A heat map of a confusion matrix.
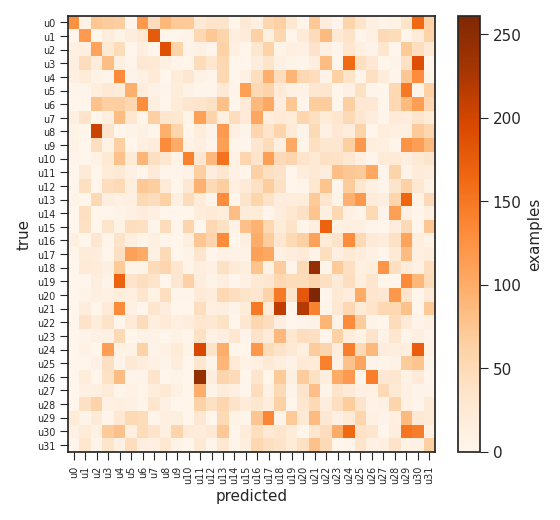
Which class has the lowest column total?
u0
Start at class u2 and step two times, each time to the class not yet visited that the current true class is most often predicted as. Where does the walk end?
u13
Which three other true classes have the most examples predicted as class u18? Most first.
u21, u20, u23
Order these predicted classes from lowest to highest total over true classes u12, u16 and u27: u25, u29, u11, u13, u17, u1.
u1, u25, u17, u29, u13, u11
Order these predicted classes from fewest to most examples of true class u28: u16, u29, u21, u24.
u29, u16, u21, u24
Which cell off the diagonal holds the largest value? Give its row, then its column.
u20, u21
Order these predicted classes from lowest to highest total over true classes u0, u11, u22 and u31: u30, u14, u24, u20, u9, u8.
u14, u20, u9, u8, u30, u24
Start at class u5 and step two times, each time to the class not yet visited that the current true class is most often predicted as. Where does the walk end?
u17
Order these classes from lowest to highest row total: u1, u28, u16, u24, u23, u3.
u23, u28, u3, u1, u16, u24
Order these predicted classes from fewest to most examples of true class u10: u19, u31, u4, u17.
u31, u19, u4, u17
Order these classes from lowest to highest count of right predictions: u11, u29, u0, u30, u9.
u11, u29, u9, u0, u30
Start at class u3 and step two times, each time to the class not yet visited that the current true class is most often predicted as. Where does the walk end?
u24
